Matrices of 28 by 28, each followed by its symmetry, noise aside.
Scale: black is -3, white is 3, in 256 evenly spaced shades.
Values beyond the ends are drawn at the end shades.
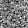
no symmetry.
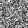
same after a half turn.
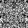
mirrored left to right.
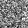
antisymmetric.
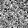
symmetric across the other diagonal.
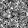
mirrored top to bottom.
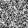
no symmetry.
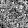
symmetric across the other diagonal.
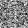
mirrored top to bottom.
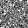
symmetric.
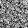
symmetric across the other diagonal.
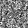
same after a half turn.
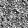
symmetric across the other diagonal.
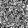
same after a half turn.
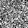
symmetric.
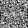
same after a half turn.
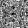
mirrored top to bottom.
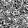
symmetric across the other diagonal.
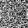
mirrored top to bottom.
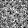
same after a half turn.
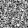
same after a half turn.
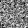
symmetric across the other diagonal.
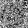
symmetric across the other diagonal.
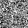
no symmetry.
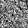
symmetric across the other diagonal.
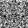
mirrored left to right.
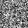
antisymmetric.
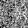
mirrored top to bottom.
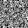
no symmetry.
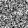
no symmetry.
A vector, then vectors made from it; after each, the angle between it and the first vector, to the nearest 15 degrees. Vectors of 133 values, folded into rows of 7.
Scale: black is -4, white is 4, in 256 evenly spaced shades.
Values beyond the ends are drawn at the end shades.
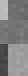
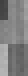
165 degrees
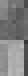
75 degrees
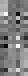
60 degrees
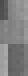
165 degrees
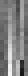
75 degrees
